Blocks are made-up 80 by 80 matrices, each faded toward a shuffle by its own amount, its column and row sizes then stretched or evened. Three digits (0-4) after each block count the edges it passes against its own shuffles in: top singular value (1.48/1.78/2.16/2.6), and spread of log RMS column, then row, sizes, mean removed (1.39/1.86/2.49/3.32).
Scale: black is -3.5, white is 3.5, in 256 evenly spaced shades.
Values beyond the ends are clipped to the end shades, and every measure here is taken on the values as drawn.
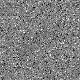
0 1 0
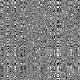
4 3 1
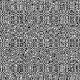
4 1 0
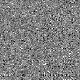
2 1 1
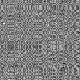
4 2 1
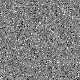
1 0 0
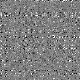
2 2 3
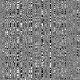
4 4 0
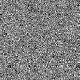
2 0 1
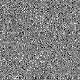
2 1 1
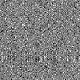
3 1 0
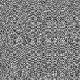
4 1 2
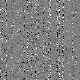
0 4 0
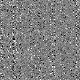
2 3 0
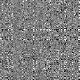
3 3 2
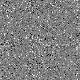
1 1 1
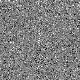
0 1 1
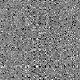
3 2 1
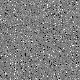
0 2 0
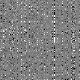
3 4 1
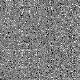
1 2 0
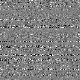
1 1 4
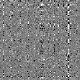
3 3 2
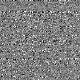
1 1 3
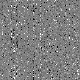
0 3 0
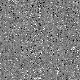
0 2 1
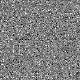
1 1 2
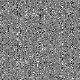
0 3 1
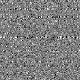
3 0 3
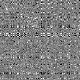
4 2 3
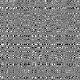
4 3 4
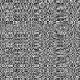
4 1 3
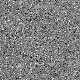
0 1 0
